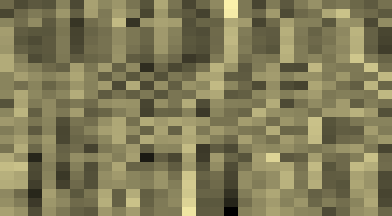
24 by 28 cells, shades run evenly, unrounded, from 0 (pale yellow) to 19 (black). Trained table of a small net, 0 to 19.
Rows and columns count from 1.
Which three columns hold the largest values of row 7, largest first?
14, 15, 3
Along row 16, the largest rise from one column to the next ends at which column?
24
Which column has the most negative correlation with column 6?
12
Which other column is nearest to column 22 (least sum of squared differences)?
13
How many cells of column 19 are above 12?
3
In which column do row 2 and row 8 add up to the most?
11
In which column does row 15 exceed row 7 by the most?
26
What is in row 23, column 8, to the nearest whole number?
5
